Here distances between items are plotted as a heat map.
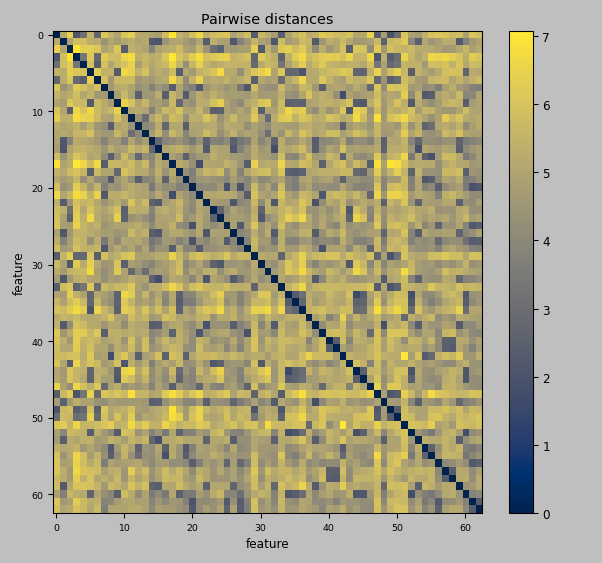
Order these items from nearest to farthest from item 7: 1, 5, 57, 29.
1, 57, 5, 29
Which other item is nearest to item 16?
55
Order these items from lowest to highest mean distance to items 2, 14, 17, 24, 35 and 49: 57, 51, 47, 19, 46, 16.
46, 19, 16, 57, 47, 51
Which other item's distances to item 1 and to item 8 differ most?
42
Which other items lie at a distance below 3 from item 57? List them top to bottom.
40, 41, 58
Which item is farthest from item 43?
3
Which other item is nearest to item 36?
5
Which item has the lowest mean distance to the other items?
14
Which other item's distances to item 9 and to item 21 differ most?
17
